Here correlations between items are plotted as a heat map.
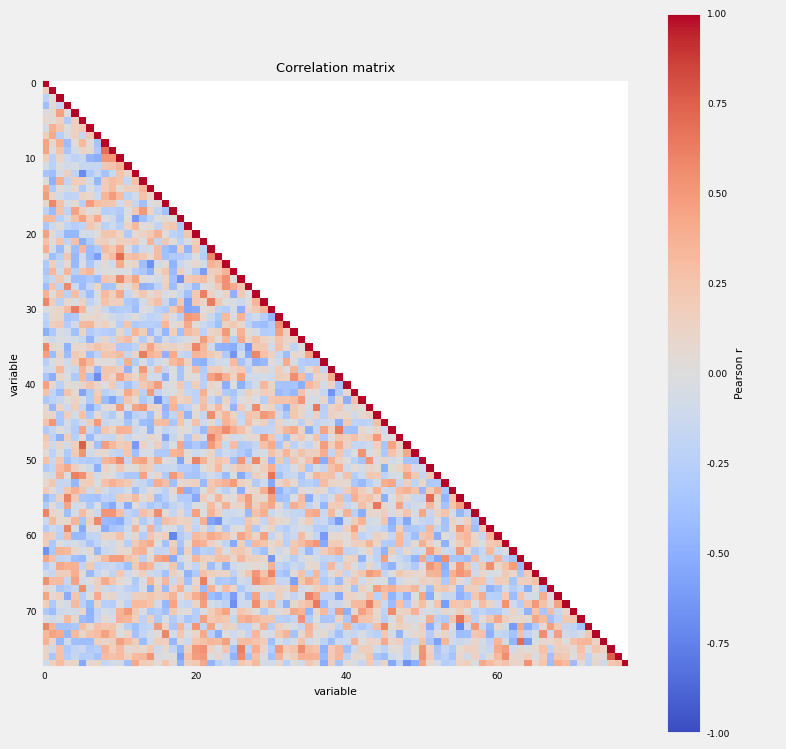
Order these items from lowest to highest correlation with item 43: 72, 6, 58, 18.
6, 18, 72, 58
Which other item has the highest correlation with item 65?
30
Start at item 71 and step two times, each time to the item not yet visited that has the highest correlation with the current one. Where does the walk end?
51
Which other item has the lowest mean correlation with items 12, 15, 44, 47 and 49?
16
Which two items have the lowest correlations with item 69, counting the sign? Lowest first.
25, 53
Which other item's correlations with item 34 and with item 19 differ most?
71
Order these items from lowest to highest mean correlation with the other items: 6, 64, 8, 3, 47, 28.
6, 3, 64, 47, 8, 28
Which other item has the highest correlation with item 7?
58
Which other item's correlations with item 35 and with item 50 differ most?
10
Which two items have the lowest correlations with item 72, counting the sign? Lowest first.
55, 62
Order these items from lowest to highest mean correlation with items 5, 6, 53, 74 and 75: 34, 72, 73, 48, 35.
34, 35, 48, 73, 72
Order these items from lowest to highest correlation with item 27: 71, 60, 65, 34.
34, 65, 60, 71
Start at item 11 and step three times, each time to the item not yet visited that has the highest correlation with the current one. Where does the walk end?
39
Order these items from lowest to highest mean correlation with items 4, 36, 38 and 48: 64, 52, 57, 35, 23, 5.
23, 35, 64, 57, 5, 52
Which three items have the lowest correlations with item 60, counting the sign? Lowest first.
17, 37, 52
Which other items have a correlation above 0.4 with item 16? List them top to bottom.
1, 6, 63, 73
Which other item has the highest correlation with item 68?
35
